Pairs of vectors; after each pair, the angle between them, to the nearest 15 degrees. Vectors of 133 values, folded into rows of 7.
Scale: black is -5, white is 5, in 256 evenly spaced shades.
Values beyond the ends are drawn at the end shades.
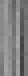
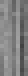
15 degrees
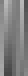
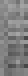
60 degrees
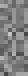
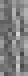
60 degrees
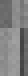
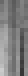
60 degrees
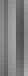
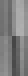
120 degrees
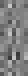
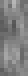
105 degrees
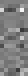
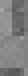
75 degrees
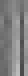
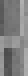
90 degrees
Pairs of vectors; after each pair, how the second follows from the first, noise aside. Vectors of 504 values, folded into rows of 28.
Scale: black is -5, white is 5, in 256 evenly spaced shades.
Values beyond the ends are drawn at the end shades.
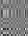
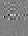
wrapped around, negated, partly zeroed.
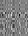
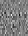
sign-scrambled.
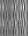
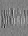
reversed, negated, partly zeroed.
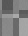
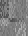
reversed, negated, partly zeroed.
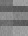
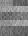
negated.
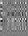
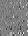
wrapped around, partly zeroed.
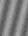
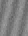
reversed, shrunk.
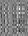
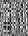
reversed, negated, scaled up.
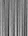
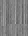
wrapped around, negated, shrunk.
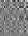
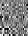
reversed, scaled up.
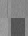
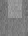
wrapped around, negated, shrunk.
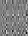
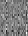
sign-scrambled.
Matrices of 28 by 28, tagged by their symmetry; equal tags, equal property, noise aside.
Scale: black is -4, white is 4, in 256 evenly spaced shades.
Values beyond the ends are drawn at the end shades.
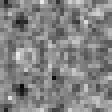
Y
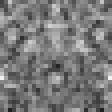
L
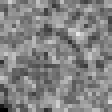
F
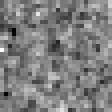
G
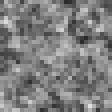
F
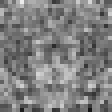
L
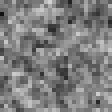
G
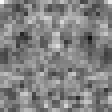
L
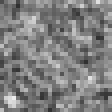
F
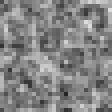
F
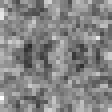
Y
